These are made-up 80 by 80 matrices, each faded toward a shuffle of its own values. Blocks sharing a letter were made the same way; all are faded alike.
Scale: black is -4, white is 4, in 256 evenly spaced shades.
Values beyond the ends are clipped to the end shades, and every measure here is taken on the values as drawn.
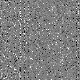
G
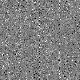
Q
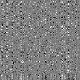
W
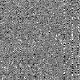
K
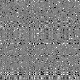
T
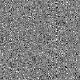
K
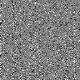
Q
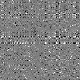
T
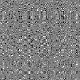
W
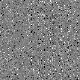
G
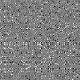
W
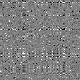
T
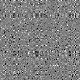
W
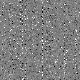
G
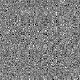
K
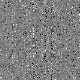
G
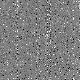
G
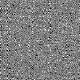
K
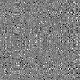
W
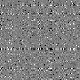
T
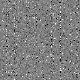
G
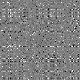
T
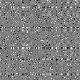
T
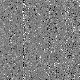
G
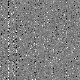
Q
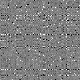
T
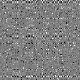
T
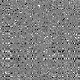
T
